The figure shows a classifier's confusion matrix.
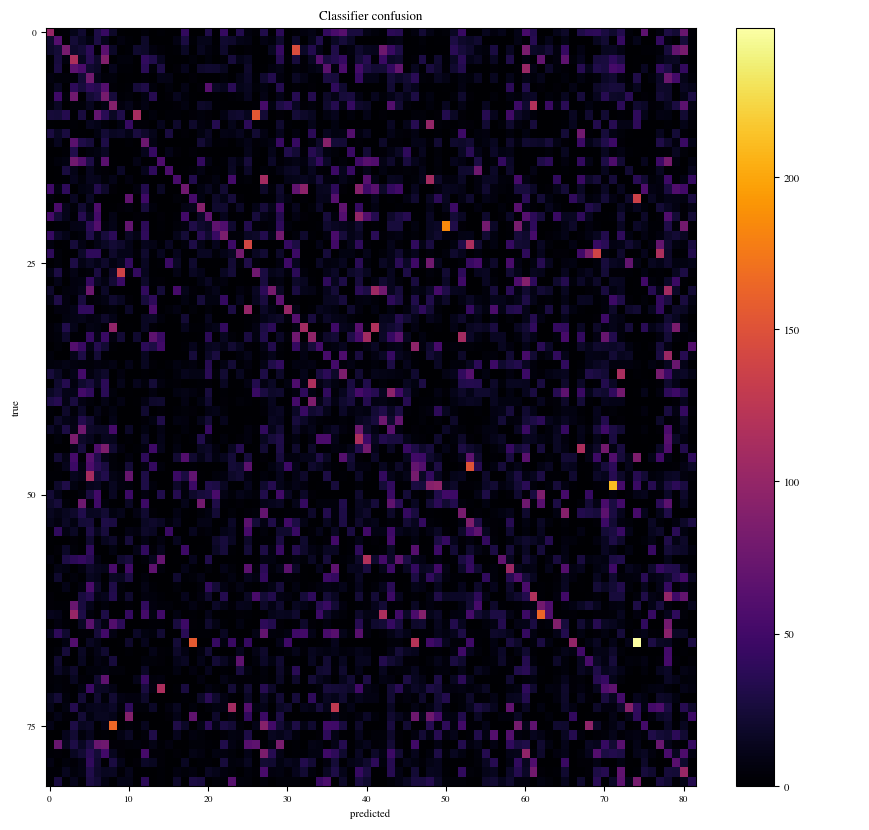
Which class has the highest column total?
78
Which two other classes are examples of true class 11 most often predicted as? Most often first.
67, 38
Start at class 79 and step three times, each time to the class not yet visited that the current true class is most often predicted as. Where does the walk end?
60
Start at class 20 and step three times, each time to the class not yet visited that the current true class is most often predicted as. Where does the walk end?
4
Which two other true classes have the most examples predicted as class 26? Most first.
9, 77
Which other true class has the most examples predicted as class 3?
63
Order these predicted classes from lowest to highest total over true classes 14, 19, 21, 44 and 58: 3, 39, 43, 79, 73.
73, 79, 43, 3, 39
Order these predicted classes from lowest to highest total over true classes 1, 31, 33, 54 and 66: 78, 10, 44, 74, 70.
10, 78, 44, 70, 74
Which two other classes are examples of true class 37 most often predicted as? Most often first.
72, 77
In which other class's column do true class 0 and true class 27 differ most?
80
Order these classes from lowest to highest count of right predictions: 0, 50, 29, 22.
50, 29, 22, 0
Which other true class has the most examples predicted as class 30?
58
